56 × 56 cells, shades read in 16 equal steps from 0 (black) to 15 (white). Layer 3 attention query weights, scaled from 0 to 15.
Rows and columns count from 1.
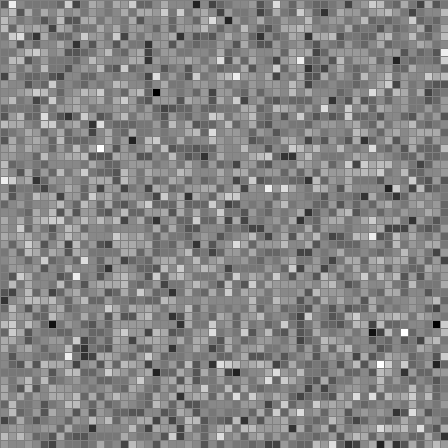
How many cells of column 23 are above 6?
43
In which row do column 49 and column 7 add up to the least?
41
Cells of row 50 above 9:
22
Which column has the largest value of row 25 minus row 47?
30
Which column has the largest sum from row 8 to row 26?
28
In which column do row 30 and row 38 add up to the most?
47
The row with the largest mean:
50
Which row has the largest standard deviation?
46
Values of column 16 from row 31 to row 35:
10 10 4 9 11
